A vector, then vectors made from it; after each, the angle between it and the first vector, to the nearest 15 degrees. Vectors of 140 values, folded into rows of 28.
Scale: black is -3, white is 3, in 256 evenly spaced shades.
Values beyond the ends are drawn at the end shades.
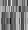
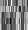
15 degrees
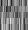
135 degrees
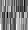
60 degrees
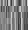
135 degrees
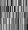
135 degrees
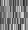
105 degrees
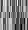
105 degrees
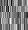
135 degrees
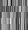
165 degrees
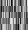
135 degrees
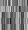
15 degrees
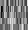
120 degrees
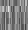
60 degrees
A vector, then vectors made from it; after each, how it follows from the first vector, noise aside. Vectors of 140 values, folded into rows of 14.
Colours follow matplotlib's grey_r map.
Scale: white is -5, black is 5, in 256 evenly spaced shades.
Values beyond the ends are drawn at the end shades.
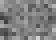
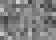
reversed.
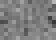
reversed, partly zeroed.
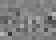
reversed, partly zeroed.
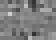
wrapped around, partly zeroed.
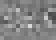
wrapped around, partly zeroed.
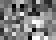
wrapped around, negated, scaled up.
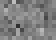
wrapped around, partly zeroed.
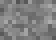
reversed, negated, shrunk.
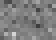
wrapped around, partly zeroed.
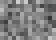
reversed.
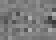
reversed, partly zeroed.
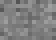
reversed, negated, shrunk.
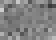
reversed, partly zeroed.
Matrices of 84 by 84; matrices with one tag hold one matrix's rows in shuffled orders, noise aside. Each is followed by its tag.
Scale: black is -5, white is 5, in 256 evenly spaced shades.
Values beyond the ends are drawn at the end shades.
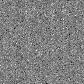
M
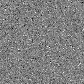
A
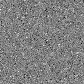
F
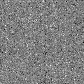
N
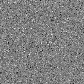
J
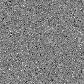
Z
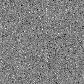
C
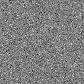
Z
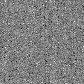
N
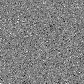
F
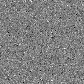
J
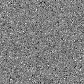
Z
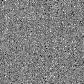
N
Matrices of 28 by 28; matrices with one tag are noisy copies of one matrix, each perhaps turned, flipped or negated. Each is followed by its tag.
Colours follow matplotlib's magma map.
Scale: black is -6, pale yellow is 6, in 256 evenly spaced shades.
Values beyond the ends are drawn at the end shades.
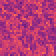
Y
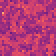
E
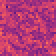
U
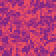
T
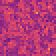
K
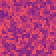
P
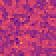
T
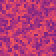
P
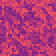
U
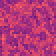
E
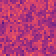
Y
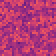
T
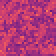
U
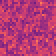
K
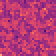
K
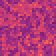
E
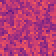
T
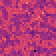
T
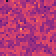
T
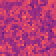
E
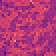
U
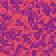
P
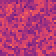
P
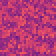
K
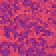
Y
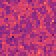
E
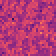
K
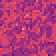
Y
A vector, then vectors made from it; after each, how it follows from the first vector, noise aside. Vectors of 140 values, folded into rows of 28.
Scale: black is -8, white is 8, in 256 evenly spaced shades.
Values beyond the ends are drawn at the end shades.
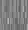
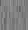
reversed, negated, shrunk.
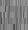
wrapped around, negated.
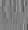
negated, partly zeroed.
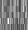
scaled up.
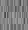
wrapped around, negated.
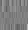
partly zeroed.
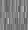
copied.
